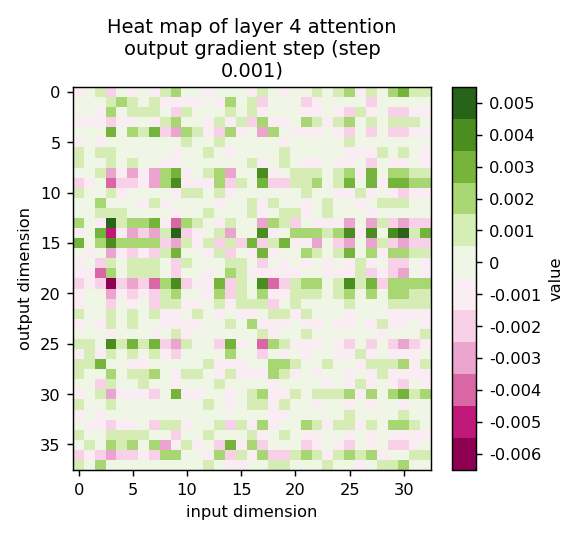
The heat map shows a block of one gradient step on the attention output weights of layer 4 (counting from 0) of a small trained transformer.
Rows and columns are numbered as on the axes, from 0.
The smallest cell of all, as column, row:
3, 19
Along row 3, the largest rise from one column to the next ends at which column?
17
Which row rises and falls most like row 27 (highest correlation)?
37
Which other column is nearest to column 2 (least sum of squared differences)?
23
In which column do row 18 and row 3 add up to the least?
2
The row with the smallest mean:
18
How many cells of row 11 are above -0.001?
27
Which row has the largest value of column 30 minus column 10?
14
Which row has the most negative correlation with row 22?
21
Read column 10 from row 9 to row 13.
-0.001 0.001 0 0 0.002
